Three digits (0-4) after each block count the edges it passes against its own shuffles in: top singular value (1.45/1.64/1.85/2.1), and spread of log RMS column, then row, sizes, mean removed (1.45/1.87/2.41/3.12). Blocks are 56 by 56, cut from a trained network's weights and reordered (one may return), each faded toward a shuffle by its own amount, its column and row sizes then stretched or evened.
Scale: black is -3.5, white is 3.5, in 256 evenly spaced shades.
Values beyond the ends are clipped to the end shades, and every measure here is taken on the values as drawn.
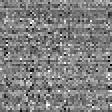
2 2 0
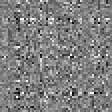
3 3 2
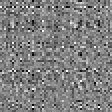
3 2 3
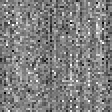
2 2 1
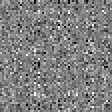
1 3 1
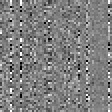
4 4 0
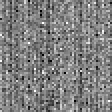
3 2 1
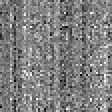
3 2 2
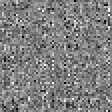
1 3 1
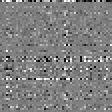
3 2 4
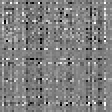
4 3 4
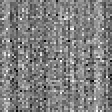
4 1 2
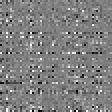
1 3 4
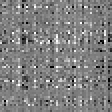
3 3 4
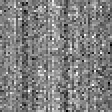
4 2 1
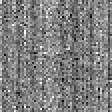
3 1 1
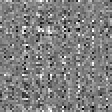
1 4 2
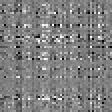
4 2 4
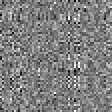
4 3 0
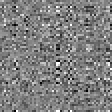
4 2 3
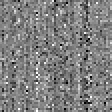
1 3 0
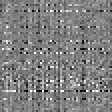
3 0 4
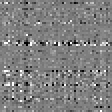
2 1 4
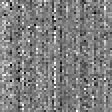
3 3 0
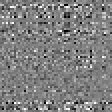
3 2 4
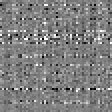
2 1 4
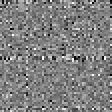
3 2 3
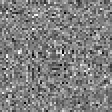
1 1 1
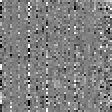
1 4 1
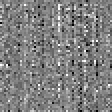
2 3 2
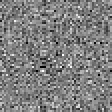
3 1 2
